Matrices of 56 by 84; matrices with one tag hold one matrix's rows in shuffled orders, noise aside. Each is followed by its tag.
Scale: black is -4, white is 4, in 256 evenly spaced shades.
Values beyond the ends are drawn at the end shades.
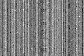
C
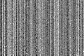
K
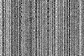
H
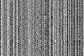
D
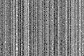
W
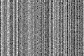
D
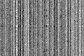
W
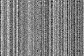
D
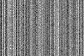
K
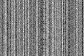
C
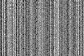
K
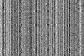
H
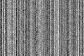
K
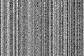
D
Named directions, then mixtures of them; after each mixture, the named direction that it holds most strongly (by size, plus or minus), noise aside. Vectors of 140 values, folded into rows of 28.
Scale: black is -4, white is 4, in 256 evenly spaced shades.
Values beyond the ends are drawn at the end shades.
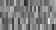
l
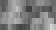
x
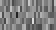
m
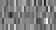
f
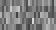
m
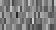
m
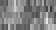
x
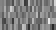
l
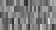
l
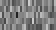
m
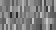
m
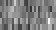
l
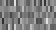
f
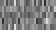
f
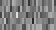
m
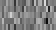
f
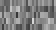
m
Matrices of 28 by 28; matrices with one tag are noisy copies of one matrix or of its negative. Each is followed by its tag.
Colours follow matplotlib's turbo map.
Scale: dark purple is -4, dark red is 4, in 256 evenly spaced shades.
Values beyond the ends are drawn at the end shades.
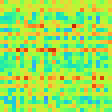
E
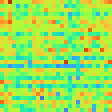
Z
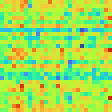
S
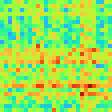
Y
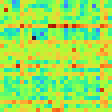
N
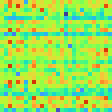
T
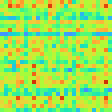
T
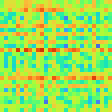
E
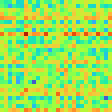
T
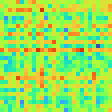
E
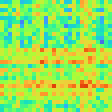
Y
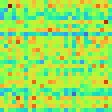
T
